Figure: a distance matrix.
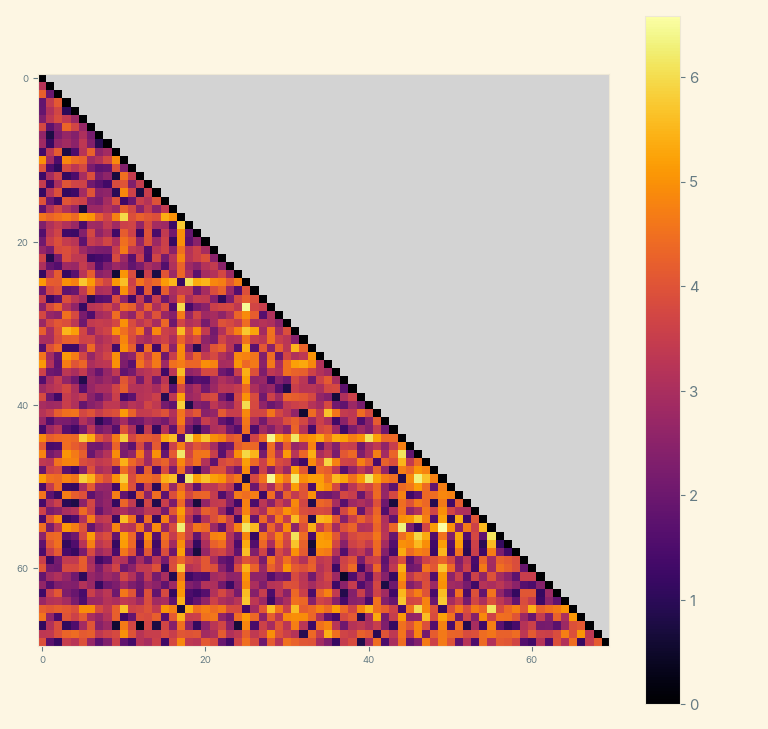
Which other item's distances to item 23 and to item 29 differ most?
53
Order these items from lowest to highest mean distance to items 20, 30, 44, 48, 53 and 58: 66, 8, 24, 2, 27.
24, 8, 27, 2, 66
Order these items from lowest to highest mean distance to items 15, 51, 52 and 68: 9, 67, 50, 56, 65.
67, 9, 50, 56, 65
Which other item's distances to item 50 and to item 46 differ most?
54
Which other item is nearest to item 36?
39
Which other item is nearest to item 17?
65
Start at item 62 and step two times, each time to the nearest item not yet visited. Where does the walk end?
7
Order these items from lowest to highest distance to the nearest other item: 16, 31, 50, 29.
16, 50, 29, 31
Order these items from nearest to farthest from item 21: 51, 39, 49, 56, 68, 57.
68, 51, 39, 57, 56, 49
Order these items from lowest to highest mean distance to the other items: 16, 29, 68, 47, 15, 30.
16, 15, 29, 30, 68, 47
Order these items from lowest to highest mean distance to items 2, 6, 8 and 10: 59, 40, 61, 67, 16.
59, 40, 61, 16, 67
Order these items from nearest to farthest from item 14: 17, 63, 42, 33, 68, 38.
33, 63, 42, 38, 68, 17
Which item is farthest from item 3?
31
